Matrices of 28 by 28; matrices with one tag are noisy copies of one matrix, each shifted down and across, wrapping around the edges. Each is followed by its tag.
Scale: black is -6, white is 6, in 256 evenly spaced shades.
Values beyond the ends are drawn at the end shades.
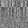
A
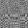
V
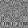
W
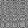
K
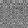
K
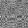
V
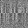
A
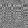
V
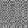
K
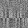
A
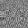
W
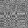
V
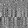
A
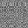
K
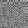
V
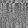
A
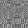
W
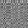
K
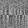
A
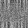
A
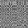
K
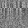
A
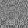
W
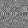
W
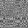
V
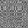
K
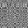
K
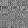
W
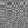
V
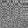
V
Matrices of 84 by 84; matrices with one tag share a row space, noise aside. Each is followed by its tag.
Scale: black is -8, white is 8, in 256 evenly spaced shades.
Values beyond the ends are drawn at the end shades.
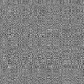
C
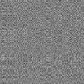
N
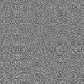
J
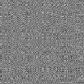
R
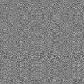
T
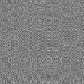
C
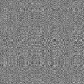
T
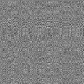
C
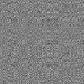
C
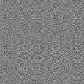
T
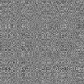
R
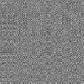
N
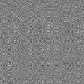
C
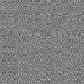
N
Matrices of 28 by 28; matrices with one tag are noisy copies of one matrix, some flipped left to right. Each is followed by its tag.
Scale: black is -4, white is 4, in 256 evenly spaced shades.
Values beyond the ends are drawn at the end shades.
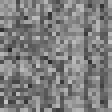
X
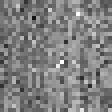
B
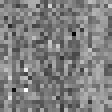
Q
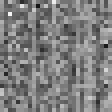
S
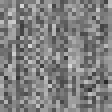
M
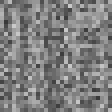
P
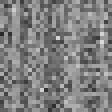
P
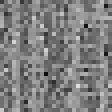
P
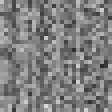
S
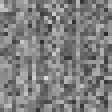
S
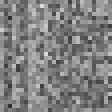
X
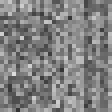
X
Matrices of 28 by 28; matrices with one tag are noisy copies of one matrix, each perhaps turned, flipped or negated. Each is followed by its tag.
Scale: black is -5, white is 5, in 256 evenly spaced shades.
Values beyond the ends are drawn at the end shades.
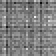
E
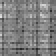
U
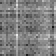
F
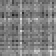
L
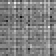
E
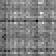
L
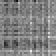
U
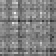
L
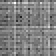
E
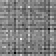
E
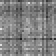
F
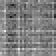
U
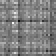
L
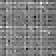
E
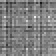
E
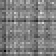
L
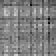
U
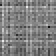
E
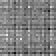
E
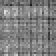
U
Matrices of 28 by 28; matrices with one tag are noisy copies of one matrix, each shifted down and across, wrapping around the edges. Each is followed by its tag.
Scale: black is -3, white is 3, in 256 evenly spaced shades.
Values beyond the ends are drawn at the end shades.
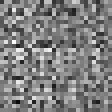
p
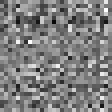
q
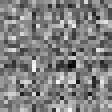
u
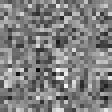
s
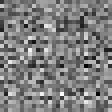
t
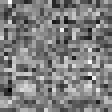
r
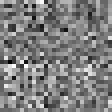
p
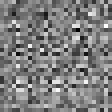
t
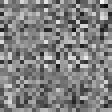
t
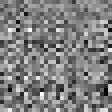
q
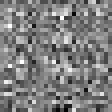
u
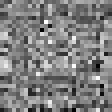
r
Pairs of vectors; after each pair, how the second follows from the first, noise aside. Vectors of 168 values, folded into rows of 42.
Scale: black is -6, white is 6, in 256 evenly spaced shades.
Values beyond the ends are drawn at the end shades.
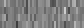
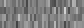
copied.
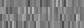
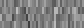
shuffled.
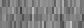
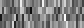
wrapped around, negated, scaled up.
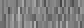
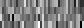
wrapped around, negated, scaled up.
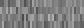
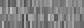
copied.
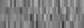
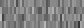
shuffled.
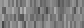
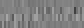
wrapped around, partly zeroed.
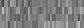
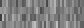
shuffled.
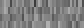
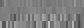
reversed, negated, partly zeroed.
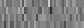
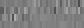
wrapped around, partly zeroed.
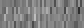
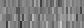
wrapped around.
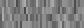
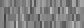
wrapped around.
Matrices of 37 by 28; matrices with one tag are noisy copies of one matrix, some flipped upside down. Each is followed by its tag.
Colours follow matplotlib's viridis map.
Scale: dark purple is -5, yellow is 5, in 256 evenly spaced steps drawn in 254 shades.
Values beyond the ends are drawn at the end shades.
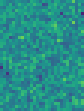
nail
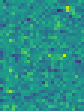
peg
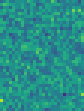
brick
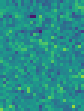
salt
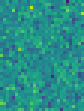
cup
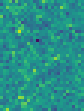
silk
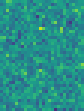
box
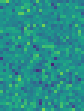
silk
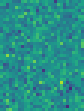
box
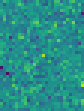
nail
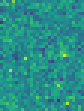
peg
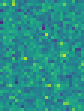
peg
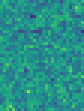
salt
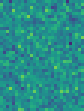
cup
